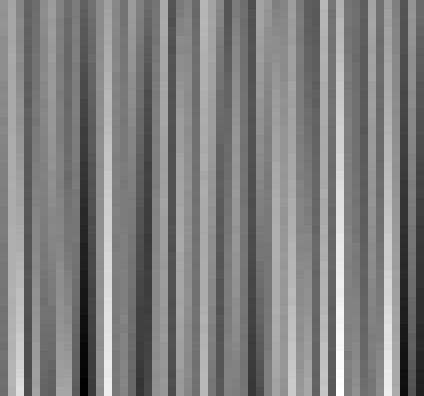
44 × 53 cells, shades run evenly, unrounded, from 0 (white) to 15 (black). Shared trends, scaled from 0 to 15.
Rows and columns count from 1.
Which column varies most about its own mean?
11
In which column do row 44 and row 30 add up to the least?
43
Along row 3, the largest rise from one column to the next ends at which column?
22
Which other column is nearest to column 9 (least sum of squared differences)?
45
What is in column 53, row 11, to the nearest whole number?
10
